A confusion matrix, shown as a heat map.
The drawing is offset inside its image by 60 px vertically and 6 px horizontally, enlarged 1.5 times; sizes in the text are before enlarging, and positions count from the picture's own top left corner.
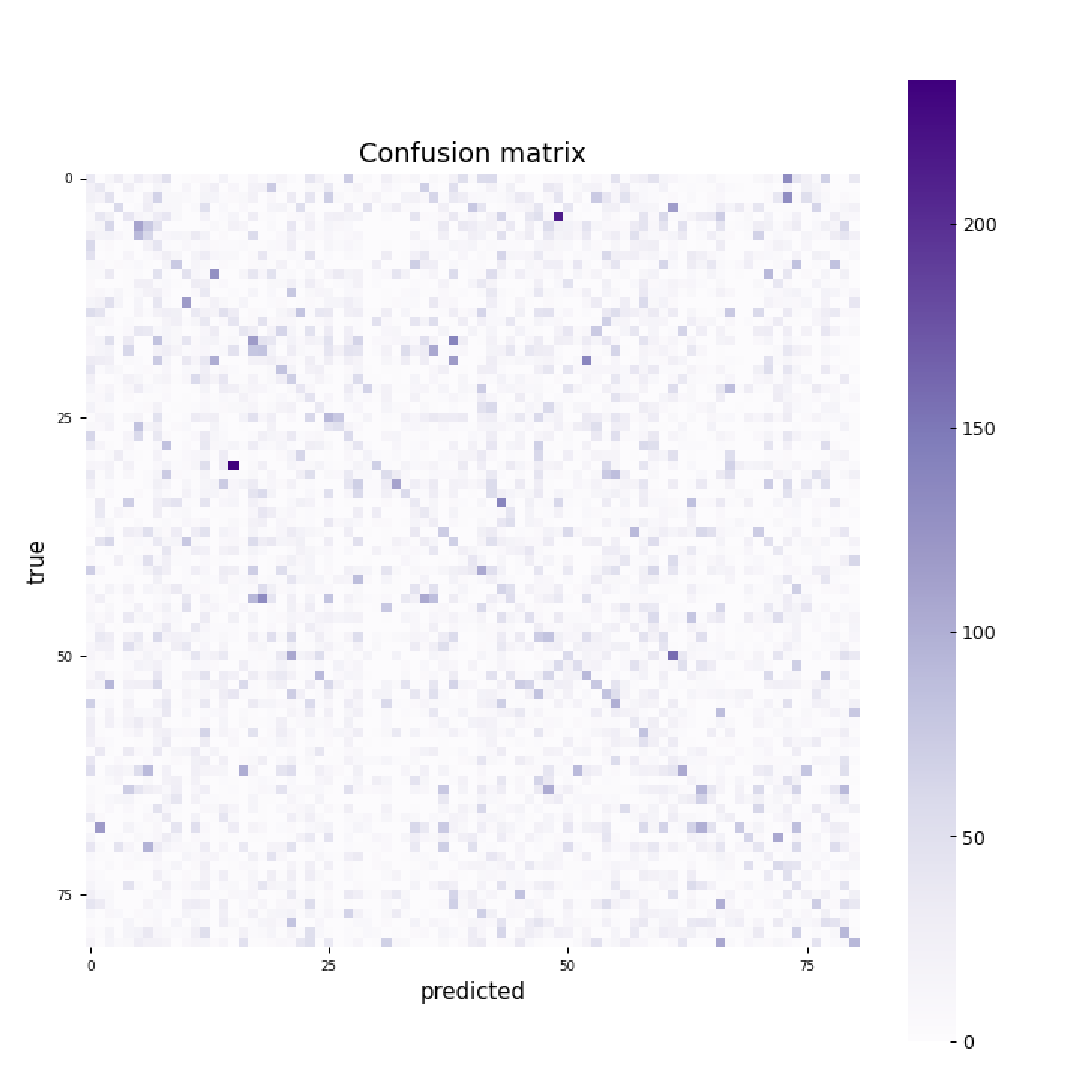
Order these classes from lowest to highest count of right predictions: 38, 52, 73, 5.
73, 38, 52, 5
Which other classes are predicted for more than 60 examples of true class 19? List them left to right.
7, 13, 38, 52
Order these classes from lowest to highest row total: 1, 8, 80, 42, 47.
47, 42, 1, 8, 80
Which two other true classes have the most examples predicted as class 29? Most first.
22, 3
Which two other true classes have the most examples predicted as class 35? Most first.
44, 1
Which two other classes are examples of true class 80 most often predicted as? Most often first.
66, 31
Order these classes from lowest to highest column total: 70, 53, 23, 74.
70, 53, 74, 23
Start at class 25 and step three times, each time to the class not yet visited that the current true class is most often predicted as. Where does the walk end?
6
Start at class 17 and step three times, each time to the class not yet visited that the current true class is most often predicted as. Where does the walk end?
13
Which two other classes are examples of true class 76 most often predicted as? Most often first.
66, 38
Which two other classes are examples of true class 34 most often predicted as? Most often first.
43, 63
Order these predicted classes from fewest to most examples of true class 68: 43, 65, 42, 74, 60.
42, 43, 65, 60, 74
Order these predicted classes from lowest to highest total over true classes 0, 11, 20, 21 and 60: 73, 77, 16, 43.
16, 43, 77, 73
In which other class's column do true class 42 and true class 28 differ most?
8
